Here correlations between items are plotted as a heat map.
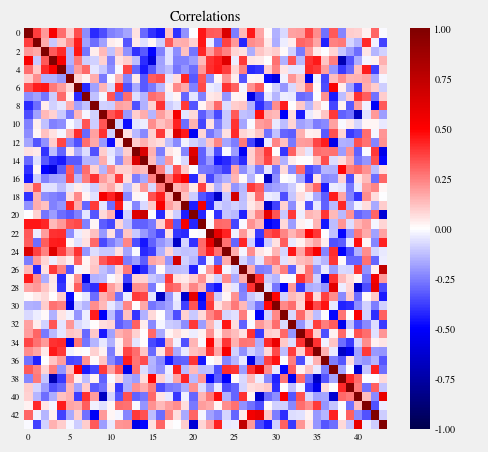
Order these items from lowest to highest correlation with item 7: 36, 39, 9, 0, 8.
0, 8, 9, 39, 36
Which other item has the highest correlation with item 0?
24
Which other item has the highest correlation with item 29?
20
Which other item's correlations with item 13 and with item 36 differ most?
27
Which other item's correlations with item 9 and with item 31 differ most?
40
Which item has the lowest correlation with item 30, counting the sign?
5
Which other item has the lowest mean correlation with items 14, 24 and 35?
38
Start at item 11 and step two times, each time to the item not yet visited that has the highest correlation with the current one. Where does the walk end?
25
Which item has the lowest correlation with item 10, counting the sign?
12
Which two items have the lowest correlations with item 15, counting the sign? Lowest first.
3, 2
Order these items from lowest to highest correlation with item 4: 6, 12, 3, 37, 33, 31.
37, 33, 31, 6, 12, 3
